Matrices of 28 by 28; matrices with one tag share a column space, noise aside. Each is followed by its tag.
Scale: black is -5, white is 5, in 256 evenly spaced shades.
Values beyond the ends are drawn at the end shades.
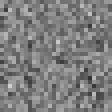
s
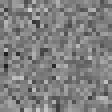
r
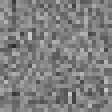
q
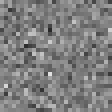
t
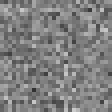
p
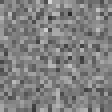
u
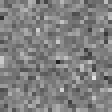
u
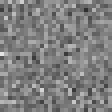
p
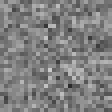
s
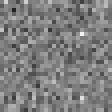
u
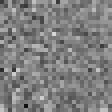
u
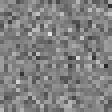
r
